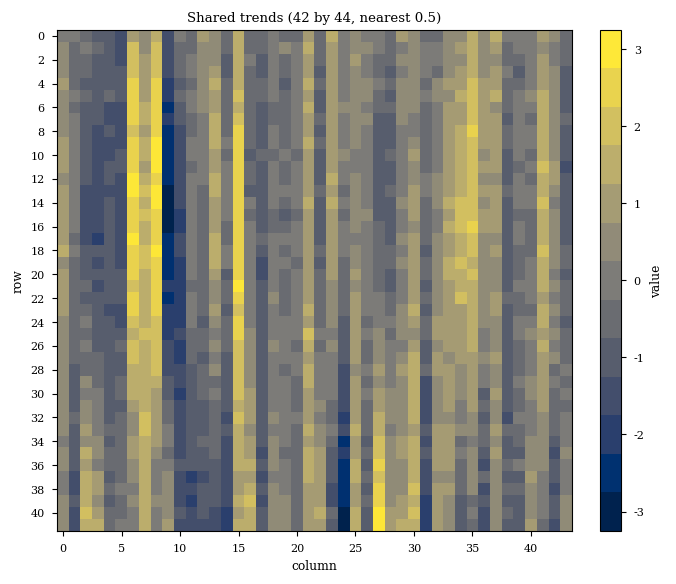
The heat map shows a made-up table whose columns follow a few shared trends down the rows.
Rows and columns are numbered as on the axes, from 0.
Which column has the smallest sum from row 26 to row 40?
24
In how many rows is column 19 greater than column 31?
24
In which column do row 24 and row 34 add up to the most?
15
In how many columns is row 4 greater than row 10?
19
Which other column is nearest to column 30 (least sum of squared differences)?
25
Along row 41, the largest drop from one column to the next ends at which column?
31
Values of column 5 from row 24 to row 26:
-1.5 -1 -0.5
